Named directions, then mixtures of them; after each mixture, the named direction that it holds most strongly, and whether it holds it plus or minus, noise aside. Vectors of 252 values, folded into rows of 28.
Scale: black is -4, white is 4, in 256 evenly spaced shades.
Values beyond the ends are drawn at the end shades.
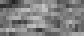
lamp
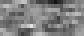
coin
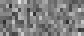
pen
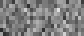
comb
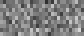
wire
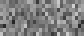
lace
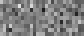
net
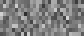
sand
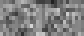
coin, plus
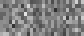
sand, minus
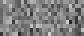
wire, minus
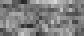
coin, minus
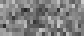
lace, plus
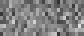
lace, minus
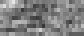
lamp, minus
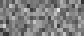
comb, plus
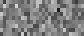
sand, plus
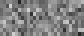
pen, minus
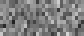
lace, plus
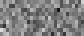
comb, minus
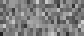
lace, minus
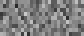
sand, minus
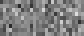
net, minus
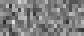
pen, plus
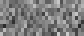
lace, plus
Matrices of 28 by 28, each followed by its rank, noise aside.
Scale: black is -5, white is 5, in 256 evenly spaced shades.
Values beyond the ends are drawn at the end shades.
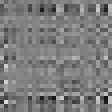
two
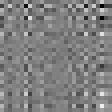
one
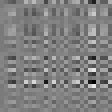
one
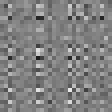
one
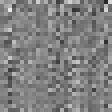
four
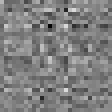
two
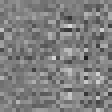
four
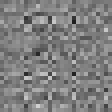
two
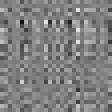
two
